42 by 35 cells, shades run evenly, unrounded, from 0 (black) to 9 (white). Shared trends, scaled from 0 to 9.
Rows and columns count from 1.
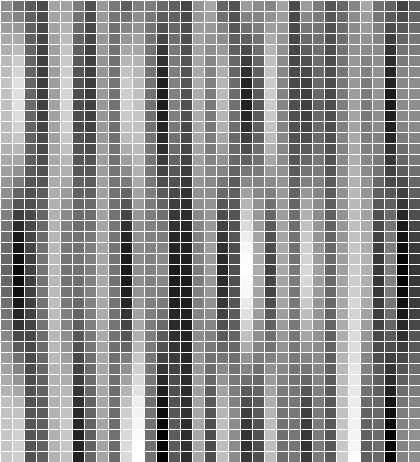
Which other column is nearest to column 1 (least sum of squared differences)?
6
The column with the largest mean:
30
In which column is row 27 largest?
21
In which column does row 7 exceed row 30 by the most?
2
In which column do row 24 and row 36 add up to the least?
16
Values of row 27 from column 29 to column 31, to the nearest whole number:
6 7 6
